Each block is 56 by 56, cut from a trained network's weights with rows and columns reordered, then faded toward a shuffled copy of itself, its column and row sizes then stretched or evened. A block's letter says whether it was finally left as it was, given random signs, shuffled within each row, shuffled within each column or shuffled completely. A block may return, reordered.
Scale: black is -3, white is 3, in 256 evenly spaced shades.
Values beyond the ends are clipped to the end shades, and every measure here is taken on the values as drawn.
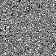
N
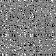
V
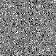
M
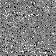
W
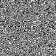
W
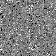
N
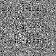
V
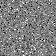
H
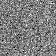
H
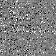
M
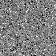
H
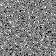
H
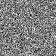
H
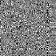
V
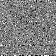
W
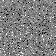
H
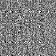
V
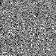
M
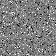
H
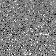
W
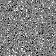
N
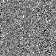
N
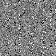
N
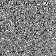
W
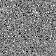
W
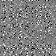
V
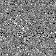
W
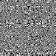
V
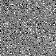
M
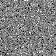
H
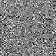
V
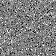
H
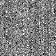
N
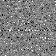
W
